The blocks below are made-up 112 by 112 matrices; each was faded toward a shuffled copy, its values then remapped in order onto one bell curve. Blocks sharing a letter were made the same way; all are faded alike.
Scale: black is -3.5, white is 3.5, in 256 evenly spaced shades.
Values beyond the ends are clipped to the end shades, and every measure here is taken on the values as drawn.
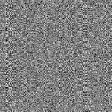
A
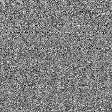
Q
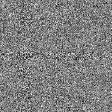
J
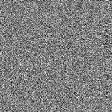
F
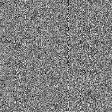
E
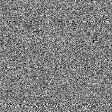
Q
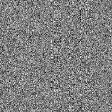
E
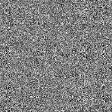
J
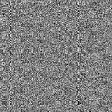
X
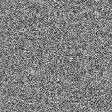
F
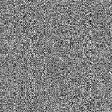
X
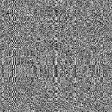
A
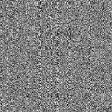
X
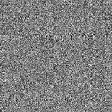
F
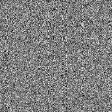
J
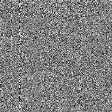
J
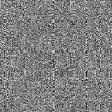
X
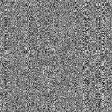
X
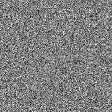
F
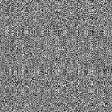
A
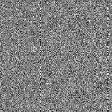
X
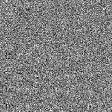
F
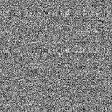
F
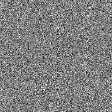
J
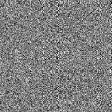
X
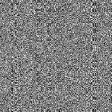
X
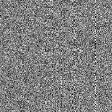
E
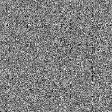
J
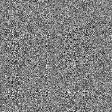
J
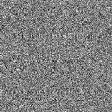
F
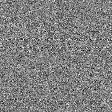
Q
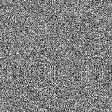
F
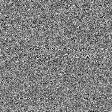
Q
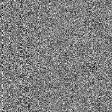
E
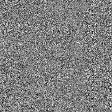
J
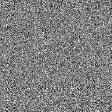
J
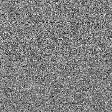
Q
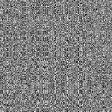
A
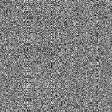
X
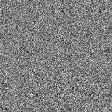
F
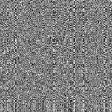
A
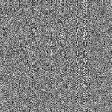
X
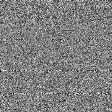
Q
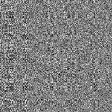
X
